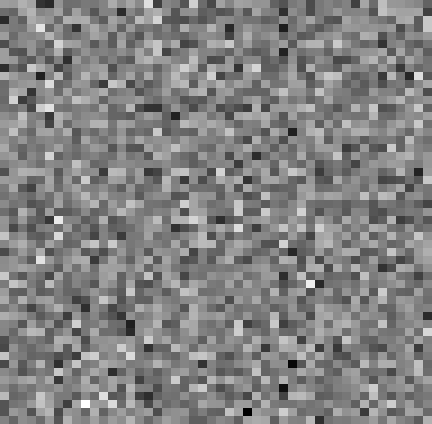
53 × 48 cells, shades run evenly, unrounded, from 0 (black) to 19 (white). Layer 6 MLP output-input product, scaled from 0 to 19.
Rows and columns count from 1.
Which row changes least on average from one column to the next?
21
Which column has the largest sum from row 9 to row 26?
10
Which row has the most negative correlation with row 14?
1
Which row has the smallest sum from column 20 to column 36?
2
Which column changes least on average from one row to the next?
19
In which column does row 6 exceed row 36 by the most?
36
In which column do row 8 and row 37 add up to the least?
8
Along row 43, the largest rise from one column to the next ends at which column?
39
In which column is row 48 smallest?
7
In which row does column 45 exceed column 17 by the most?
22
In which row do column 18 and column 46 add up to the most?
3
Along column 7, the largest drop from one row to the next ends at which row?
48
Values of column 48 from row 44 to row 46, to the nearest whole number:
10 9 8
